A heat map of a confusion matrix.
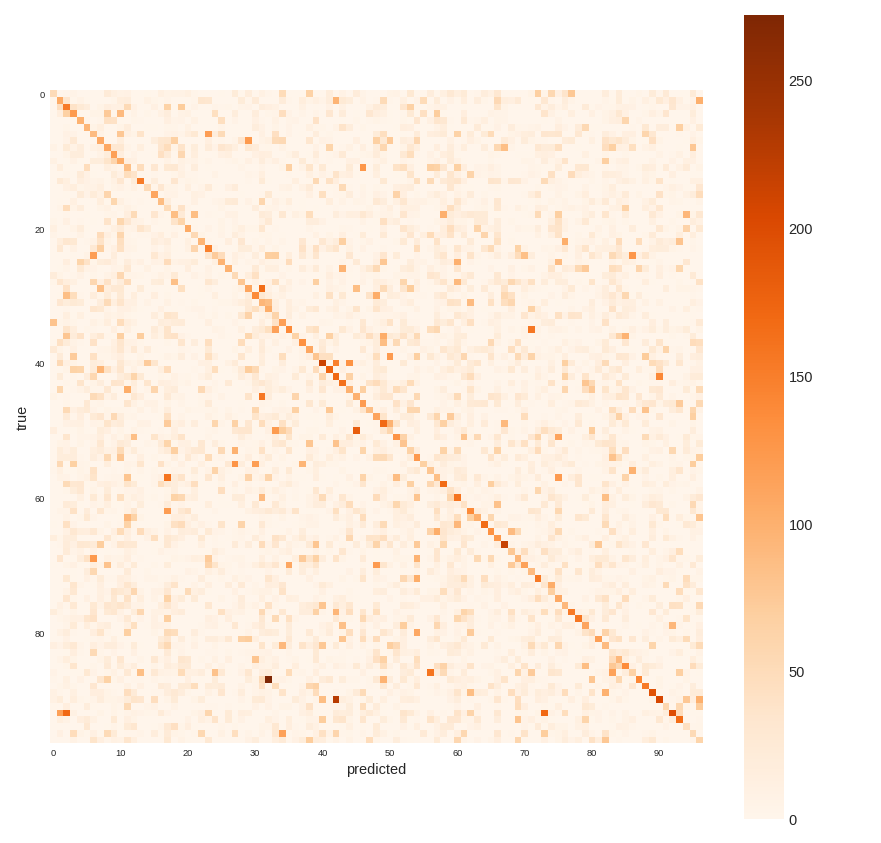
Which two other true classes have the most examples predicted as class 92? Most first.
79, 53
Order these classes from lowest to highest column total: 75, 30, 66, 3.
30, 3, 66, 75
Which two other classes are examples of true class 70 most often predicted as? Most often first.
48, 35
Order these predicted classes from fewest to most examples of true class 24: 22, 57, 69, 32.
22, 57, 69, 32
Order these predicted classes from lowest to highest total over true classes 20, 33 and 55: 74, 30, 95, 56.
56, 74, 95, 30
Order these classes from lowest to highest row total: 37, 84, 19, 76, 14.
14, 19, 84, 76, 37
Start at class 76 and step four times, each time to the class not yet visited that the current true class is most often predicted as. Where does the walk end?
96
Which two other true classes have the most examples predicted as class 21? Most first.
18, 23
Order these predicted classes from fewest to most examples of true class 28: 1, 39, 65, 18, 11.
65, 1, 11, 39, 18
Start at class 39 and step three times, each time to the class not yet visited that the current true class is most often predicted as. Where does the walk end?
31
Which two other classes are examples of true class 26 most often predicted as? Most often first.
43, 79
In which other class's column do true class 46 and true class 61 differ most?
93
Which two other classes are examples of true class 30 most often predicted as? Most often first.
48, 2
